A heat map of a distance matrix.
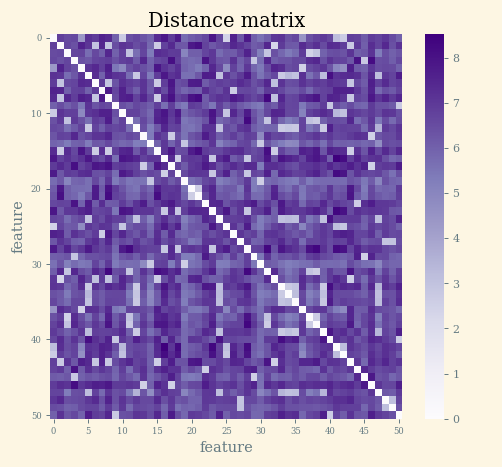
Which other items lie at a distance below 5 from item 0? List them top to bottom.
4, 10, 25, 36, 41, 42
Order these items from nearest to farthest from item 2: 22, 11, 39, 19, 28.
11, 19, 39, 22, 28
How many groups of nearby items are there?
14
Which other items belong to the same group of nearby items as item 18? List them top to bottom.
16, 23, 28
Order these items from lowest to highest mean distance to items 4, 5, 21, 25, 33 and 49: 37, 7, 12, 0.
12, 0, 37, 7
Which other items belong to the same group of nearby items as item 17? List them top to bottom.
13, 46
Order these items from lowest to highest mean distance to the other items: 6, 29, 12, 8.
12, 29, 6, 8
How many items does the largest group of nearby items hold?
8
